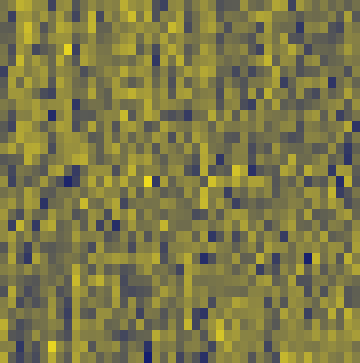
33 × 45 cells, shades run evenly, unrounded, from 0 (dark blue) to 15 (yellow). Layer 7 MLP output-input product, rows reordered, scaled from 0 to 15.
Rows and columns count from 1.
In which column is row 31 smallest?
16
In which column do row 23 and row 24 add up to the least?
4
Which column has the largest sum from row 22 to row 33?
10
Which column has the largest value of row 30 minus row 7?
1
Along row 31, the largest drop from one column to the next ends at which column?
2
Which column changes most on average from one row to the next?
39
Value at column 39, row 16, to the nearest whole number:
11
